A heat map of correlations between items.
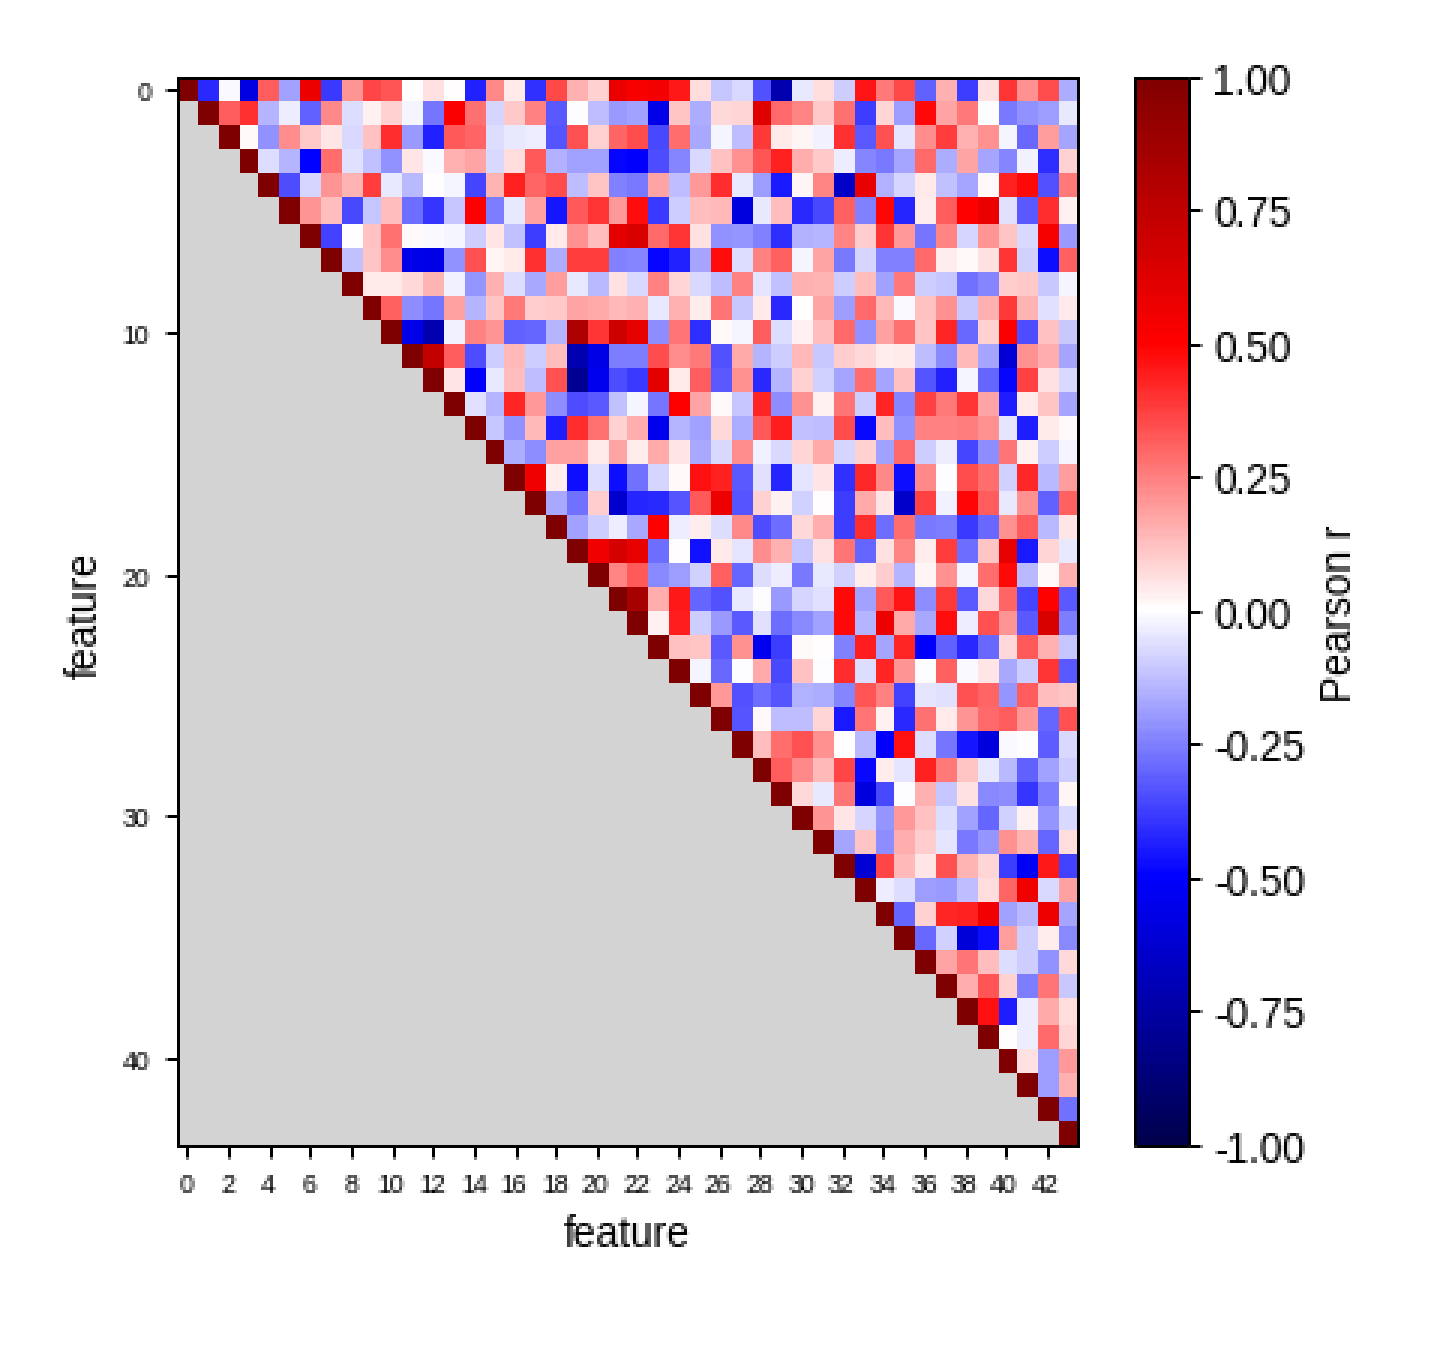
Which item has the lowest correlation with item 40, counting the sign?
11
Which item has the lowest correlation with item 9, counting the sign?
29
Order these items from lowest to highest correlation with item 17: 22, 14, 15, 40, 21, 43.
21, 22, 15, 40, 14, 43
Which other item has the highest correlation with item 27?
35
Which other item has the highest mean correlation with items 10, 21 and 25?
22
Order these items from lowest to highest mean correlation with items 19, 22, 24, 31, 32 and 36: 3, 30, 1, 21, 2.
3, 30, 1, 2, 21
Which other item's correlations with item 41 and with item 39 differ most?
5
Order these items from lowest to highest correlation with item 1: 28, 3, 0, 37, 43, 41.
0, 41, 43, 37, 3, 28
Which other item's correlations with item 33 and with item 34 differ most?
32
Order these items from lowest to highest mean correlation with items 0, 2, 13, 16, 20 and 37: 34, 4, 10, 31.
31, 4, 10, 34
